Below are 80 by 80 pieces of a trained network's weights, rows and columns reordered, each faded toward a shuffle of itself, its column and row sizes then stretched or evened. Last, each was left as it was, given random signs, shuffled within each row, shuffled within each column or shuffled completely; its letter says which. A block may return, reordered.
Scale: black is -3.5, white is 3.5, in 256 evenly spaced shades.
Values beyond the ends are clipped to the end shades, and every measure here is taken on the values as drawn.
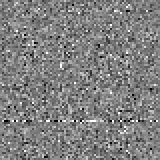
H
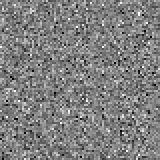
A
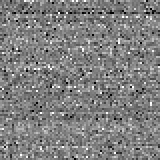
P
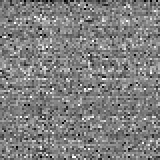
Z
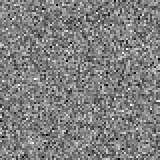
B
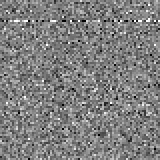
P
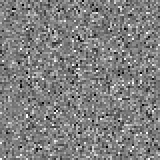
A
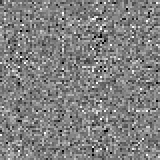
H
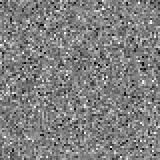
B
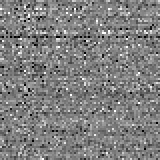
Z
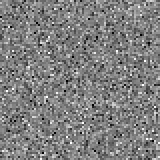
B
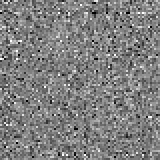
H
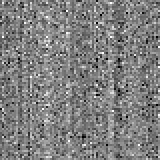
Z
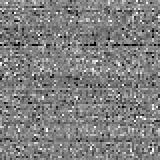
Z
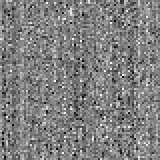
A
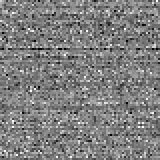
P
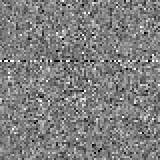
H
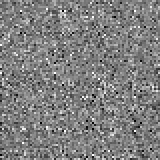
H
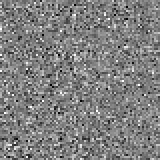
H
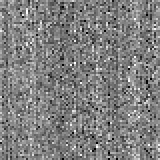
A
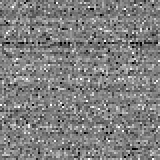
P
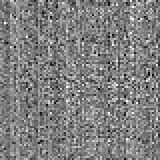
Z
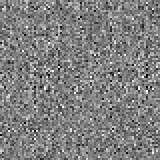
Z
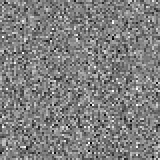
H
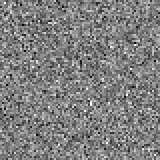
B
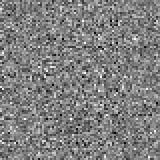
Z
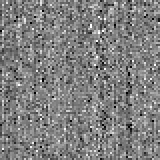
A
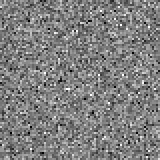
B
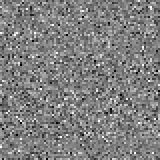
P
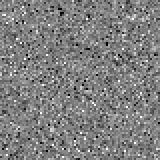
B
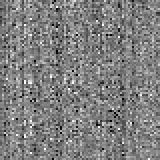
Z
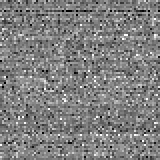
P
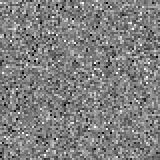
B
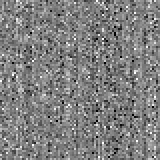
A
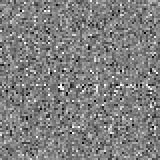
H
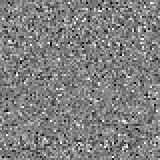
P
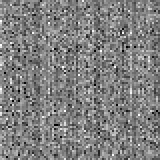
Z
